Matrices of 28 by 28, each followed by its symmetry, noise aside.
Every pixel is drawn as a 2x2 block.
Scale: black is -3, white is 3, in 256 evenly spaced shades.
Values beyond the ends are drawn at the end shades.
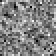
symmetric.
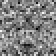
mirrored left to right.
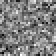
same after a half turn.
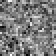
symmetric across the other diagonal.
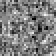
mirrored top to bottom.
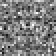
mirrored left to right.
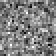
symmetric across the other diagonal.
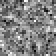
symmetric across the other diagonal.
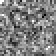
symmetric.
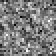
same after a half turn.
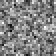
mirrored top to bottom.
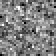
symmetric across the other diagonal.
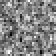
mirrored top to bottom.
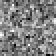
same after a half turn.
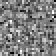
antisymmetric.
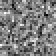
antisymmetric.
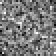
same after a half turn.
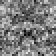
mirrored left to right.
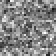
same after a half turn.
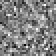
symmetric.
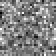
mirrored left to right.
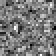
mirrored top to bottom.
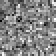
symmetric.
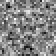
mirrored left to right.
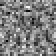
mirrored left to right.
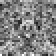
mirrored left to right.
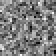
mirrored top to bottom.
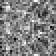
mirrored top to bottom.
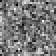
mirrored top to bottom.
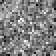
symmetric.
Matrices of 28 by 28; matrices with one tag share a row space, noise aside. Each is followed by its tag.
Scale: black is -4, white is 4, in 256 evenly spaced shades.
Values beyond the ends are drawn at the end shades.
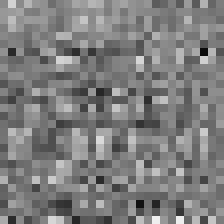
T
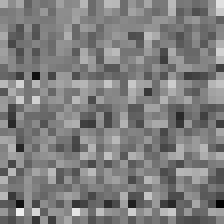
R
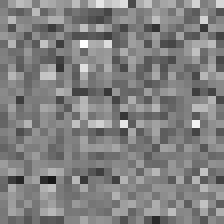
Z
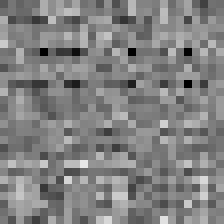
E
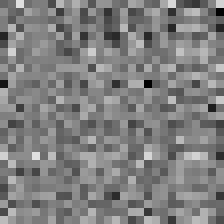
R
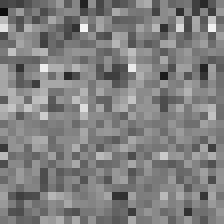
E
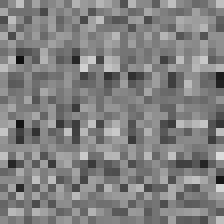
R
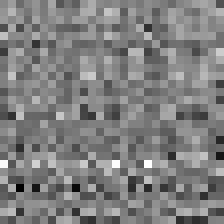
R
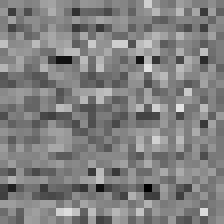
T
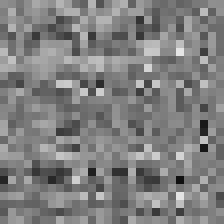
T
